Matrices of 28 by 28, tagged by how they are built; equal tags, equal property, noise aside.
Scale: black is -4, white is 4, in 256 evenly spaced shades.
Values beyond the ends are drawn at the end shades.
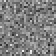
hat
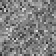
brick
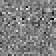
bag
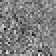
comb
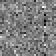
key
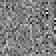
key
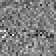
bag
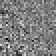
comb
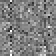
key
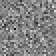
hat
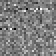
bag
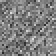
brick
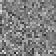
comb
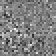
comb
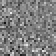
comb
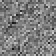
brick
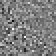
comb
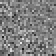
comb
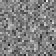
hat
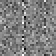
key
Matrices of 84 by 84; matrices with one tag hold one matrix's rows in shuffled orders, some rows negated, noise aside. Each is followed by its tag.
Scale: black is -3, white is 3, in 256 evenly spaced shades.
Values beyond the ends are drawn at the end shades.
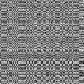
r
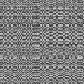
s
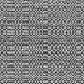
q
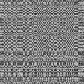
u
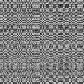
s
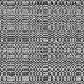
q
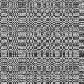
r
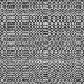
q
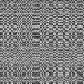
s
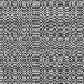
s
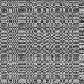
r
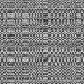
q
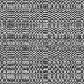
q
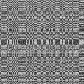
r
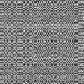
u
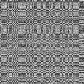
r
